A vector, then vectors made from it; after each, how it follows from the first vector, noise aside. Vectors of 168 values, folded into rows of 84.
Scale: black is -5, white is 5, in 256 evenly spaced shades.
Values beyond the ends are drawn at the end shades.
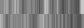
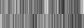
copied.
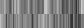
copied.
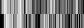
reversed, negated, scaled up.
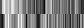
reversed, negated, scaled up.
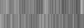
shrunk.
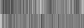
reversed, partly zeroed.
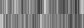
copied.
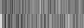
reversed, partly zeroed.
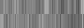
shrunk.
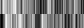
reversed, negated, scaled up.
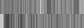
reversed, partly zeroed.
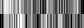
reversed, negated, scaled up.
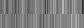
negated, partly zeroed.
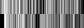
reversed, negated, scaled up.
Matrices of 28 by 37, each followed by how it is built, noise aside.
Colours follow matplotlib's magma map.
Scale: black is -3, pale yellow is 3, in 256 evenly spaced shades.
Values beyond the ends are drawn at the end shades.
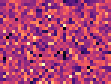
noise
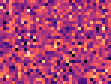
noise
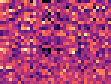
low rank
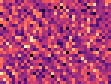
Toeplitz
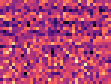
blocks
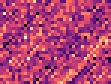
Hankel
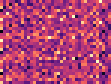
repeating rows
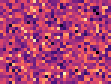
repeating rows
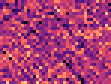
Toeplitz
